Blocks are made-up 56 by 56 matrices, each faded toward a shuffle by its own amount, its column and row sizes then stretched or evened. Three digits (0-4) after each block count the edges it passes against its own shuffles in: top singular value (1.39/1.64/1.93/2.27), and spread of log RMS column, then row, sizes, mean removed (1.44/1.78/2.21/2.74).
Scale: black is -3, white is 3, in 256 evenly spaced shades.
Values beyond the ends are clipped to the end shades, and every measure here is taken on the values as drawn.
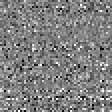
1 1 3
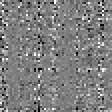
1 4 3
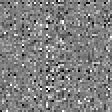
2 3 1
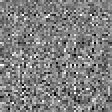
2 1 3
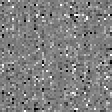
0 3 2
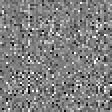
3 1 1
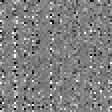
0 4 1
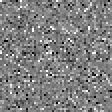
1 0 1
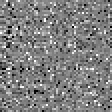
3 0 1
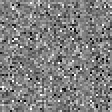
0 2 1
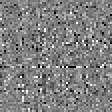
2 1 3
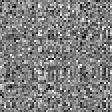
3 1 0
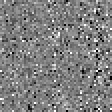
0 2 2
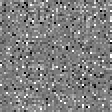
1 1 0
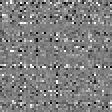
0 3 4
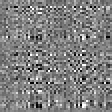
4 4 4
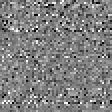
1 0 4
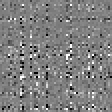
2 4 4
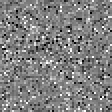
0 0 1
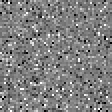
0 1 0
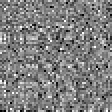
3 0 1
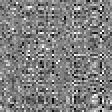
4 3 1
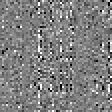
3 4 1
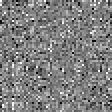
3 2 0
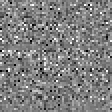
1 1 3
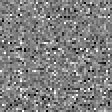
1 1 2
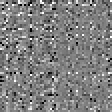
3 4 2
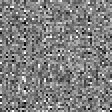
2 3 0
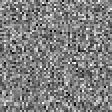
2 0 0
